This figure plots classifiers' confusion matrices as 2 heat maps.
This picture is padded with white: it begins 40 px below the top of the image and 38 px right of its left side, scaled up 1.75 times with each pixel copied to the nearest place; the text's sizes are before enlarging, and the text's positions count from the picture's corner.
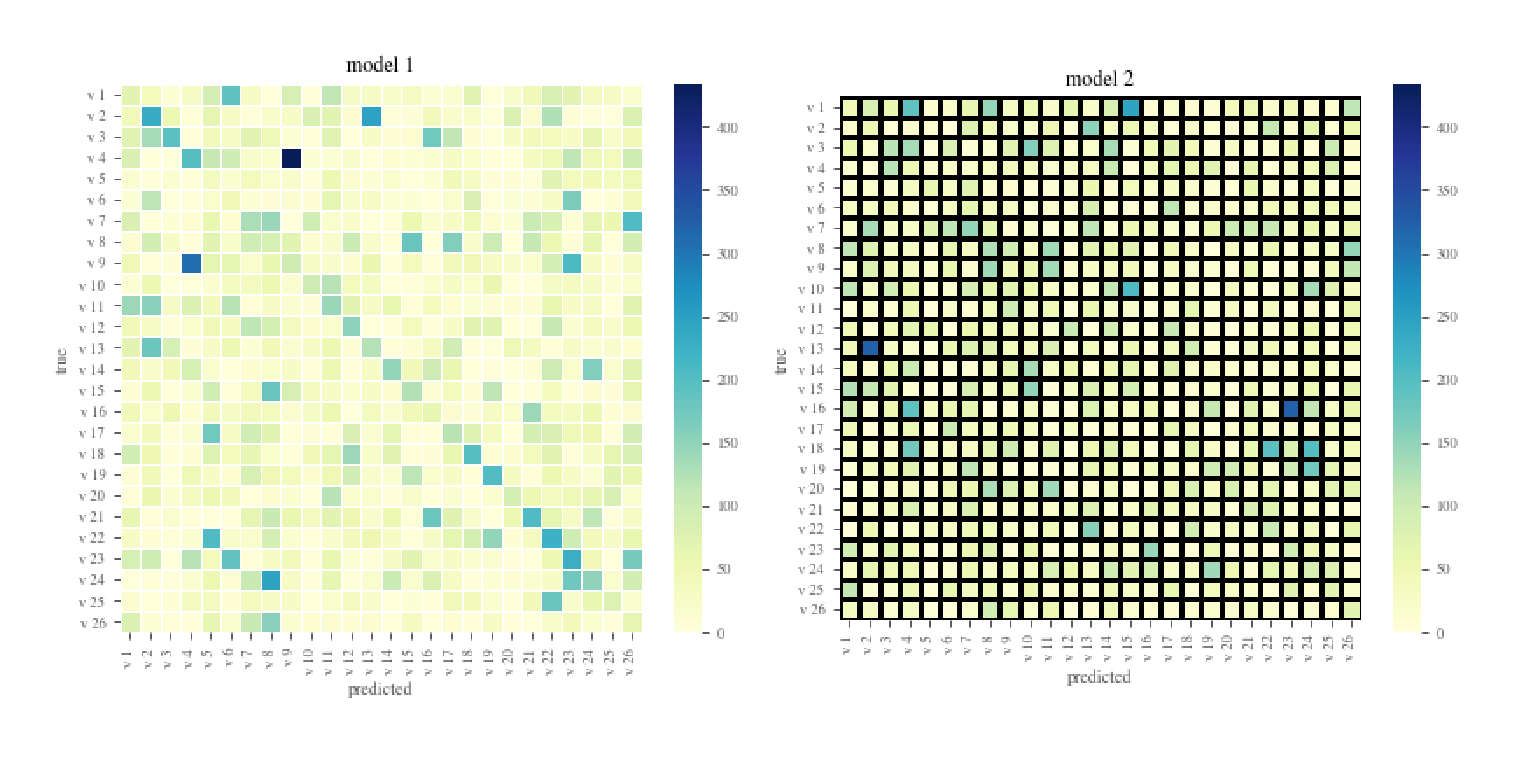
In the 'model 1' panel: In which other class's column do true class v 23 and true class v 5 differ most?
v 6
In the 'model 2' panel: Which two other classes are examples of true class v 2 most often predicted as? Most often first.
v 13, v 22
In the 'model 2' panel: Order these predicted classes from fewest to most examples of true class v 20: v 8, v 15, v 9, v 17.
v 15, v 17, v 9, v 8
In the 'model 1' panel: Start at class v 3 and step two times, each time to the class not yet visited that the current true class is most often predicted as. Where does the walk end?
v 21
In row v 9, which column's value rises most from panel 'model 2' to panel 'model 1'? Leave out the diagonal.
v 4
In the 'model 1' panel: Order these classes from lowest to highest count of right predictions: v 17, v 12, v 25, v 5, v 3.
v 5, v 25, v 17, v 12, v 3
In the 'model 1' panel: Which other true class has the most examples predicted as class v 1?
v 11
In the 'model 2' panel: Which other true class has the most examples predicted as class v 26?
v 8
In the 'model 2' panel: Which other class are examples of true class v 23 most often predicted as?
v 16
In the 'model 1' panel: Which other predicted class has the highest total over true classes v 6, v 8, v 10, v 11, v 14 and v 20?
v 2
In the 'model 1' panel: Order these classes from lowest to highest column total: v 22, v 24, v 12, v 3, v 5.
v 3, v 12, v 24, v 5, v 22
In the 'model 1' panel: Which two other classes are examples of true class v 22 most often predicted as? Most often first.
v 5, v 19
